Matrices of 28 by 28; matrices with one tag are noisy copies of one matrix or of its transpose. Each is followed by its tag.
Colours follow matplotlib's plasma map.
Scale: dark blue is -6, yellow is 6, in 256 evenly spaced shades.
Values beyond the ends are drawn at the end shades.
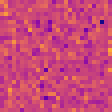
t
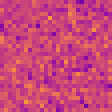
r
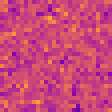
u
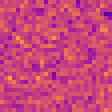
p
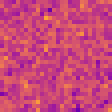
u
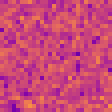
p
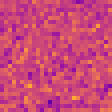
r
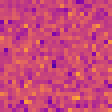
r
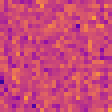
r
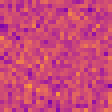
r
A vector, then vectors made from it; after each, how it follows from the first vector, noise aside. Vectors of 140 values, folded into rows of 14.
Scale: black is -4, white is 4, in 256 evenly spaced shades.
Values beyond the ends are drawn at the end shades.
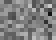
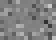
partly zeroed.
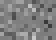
partly zeroed.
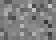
partly zeroed.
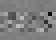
partly zeroed.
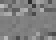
wrapped around, partly zeroed.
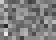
wrapped around, negated.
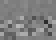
partly zeroed.
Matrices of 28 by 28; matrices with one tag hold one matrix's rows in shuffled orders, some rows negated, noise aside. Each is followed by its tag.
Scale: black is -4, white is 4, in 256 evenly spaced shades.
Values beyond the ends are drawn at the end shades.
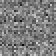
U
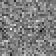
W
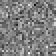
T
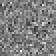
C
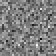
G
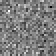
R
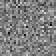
R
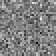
G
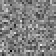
W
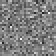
C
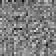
U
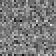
U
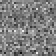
U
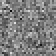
W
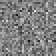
T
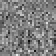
T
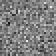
R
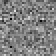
W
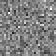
R
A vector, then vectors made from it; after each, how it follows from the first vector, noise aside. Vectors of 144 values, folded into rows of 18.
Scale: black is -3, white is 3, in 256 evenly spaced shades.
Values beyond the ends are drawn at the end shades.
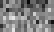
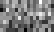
reversed.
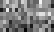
reversed.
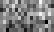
reversed.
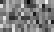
sign-scrambled.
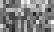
negated.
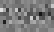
reversed, negated, partly zeroed.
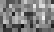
wrapped around.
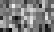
wrapped around.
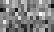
reversed.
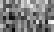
negated.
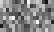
sign-scrambled.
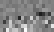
reversed, negated, partly zeroed.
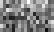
negated.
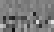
negated, partly zeroed.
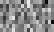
sign-scrambled.
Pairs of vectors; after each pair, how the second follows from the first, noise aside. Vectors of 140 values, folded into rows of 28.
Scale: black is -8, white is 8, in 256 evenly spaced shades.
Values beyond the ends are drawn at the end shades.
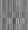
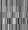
negated, scaled up.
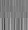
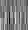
wrapped around, scaled up.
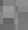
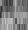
wrapped around, scaled up.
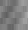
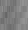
shrunk.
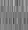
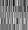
negated, scaled up.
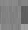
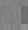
shrunk.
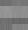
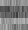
negated, scaled up.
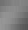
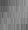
reversed.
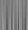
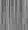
reversed.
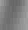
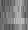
wrapped around, scaled up.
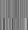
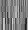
negated, scaled up.
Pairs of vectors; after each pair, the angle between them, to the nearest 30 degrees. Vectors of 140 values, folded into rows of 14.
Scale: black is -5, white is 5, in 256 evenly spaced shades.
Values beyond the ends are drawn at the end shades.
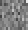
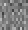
120 degrees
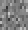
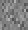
120 degrees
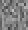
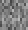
30 degrees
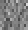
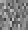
120 degrees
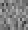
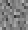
90 degrees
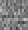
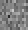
60 degrees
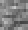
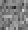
120 degrees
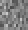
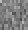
90 degrees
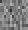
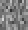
60 degrees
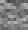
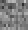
120 degrees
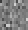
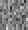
90 degrees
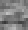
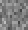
90 degrees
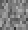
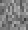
90 degrees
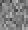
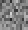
30 degrees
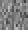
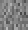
30 degrees
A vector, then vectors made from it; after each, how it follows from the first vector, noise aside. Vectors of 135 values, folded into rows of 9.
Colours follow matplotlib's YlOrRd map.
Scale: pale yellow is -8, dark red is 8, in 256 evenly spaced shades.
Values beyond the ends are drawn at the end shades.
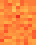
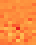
reversed, partly zeroed.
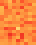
reversed, negated.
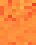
reversed, partly zeroed.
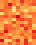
scaled up.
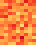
wrapped around, scaled up.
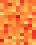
scaled up.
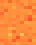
reversed, partly zeroed.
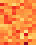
wrapped around, scaled up.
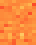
reversed, partly zeroed.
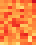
wrapped around, scaled up.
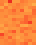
wrapped around, partly zeroed.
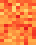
scaled up.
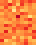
scaled up.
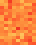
reversed.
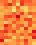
scaled up.
